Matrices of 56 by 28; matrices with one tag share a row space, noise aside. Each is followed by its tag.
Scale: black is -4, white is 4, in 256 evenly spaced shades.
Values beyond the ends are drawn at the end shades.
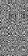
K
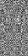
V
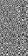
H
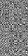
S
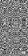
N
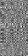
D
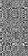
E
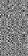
K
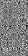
H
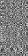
D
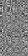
E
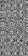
D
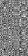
N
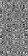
E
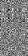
K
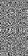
K
